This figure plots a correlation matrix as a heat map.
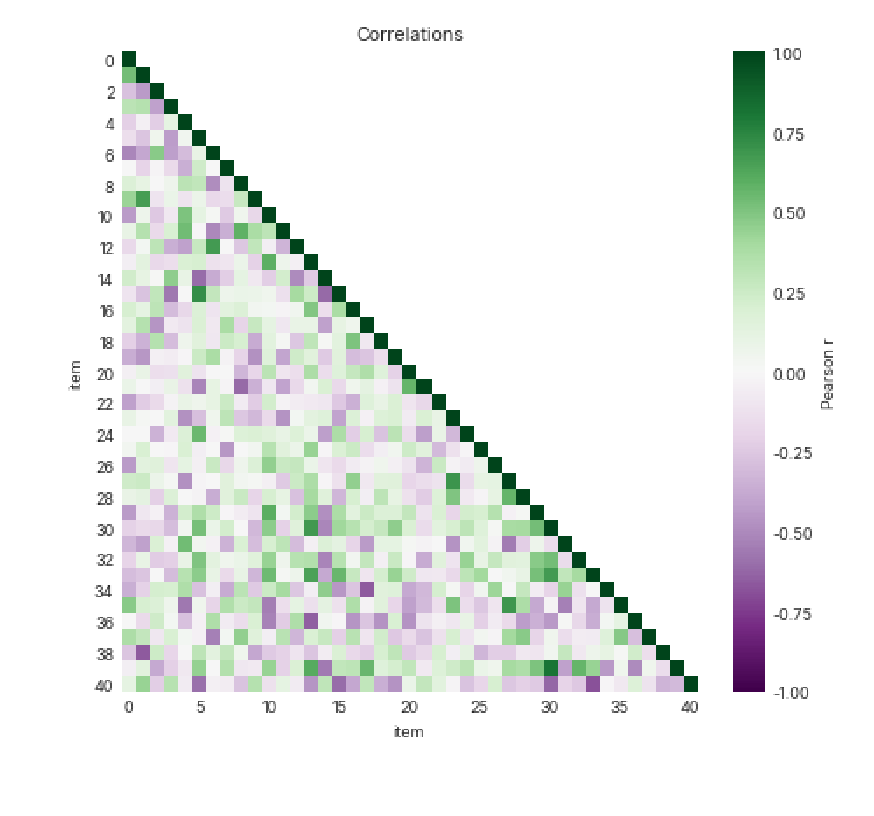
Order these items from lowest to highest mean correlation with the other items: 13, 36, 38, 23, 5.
36, 38, 23, 5, 13
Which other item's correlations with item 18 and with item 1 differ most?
9
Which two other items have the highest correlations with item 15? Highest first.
5, 33
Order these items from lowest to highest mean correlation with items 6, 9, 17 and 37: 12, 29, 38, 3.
38, 3, 29, 12
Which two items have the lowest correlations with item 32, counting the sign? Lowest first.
14, 21
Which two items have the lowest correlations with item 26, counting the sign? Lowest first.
0, 21
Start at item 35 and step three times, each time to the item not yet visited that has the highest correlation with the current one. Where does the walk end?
28
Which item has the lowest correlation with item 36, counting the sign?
13
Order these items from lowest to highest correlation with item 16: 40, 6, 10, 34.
40, 34, 6, 10
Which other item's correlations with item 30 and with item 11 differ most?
39
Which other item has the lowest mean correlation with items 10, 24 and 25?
35
